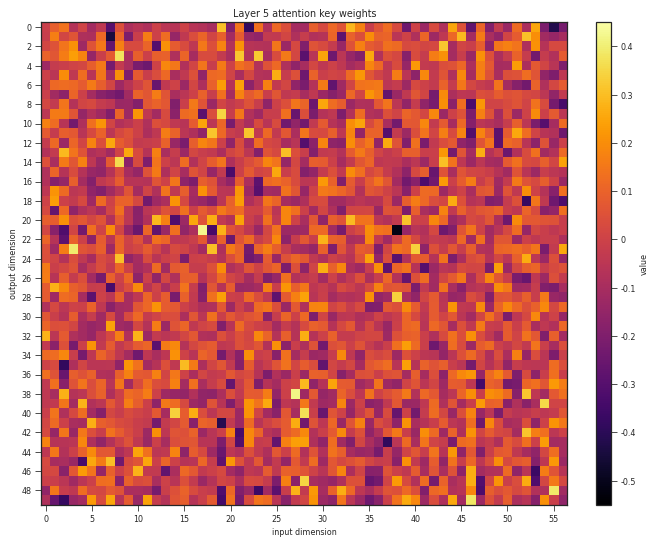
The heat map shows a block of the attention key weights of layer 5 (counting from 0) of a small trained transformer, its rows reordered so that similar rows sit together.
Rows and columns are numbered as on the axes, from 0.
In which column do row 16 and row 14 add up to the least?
41
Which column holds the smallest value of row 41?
19
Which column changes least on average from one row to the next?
0
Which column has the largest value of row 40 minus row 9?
14
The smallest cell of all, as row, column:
21, 38
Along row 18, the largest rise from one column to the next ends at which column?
53
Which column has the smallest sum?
20
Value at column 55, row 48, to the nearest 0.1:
0.4
